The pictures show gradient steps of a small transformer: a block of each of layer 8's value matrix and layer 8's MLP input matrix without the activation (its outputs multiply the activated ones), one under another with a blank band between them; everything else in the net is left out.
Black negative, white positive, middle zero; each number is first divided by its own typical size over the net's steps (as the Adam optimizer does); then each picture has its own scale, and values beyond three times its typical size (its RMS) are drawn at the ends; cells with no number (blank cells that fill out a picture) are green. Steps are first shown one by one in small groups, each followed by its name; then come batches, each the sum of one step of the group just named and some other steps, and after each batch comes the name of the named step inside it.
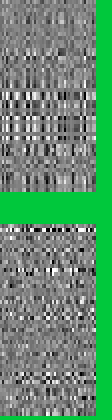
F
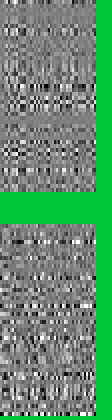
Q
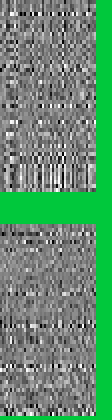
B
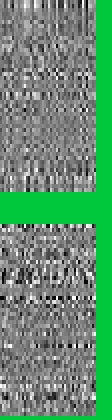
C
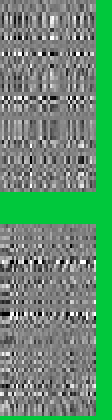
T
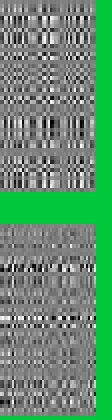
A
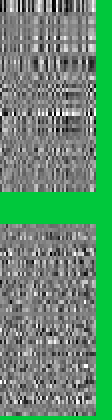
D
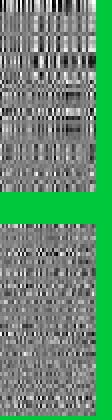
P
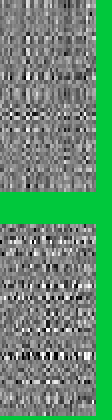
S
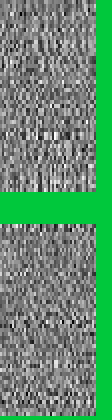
B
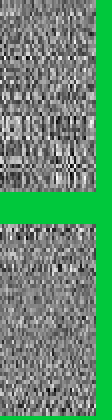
F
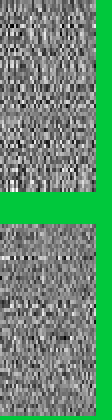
Q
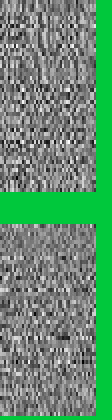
Q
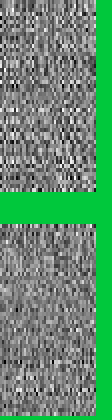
D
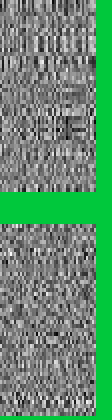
D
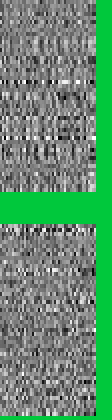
F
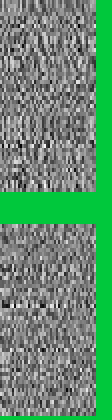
A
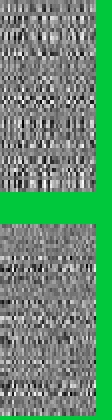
A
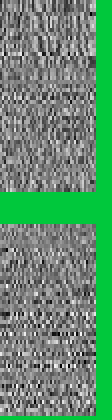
T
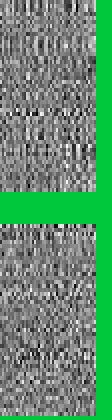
S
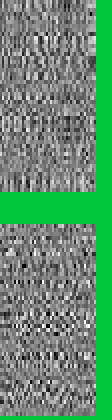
S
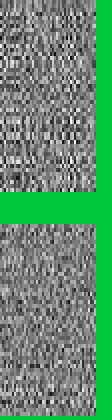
A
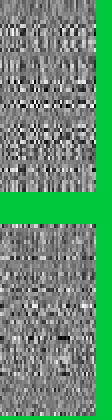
Q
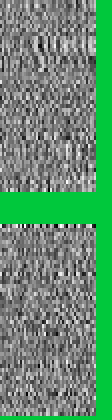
C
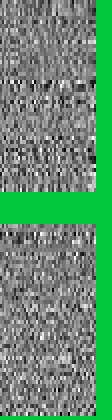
Q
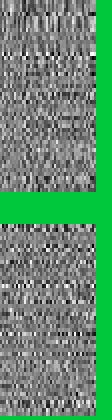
T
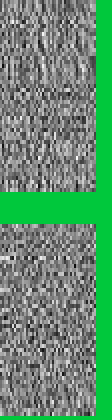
B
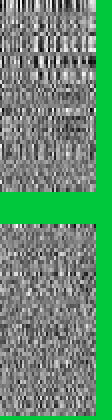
P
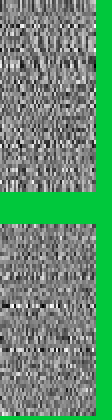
P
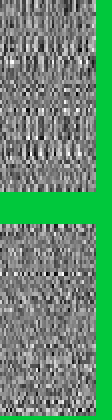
D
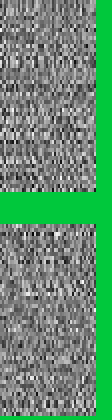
D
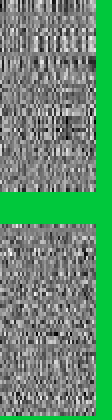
D
